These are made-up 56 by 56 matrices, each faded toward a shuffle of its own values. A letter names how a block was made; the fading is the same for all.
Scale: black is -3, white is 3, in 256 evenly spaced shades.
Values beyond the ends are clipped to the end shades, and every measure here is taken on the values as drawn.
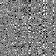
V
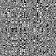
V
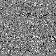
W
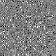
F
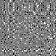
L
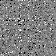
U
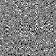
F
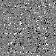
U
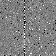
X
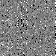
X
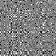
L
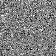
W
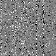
X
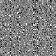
V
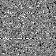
W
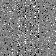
X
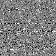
W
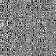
V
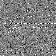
W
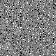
X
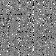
U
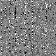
X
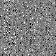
X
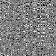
F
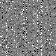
X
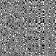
V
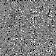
U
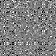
L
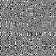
L
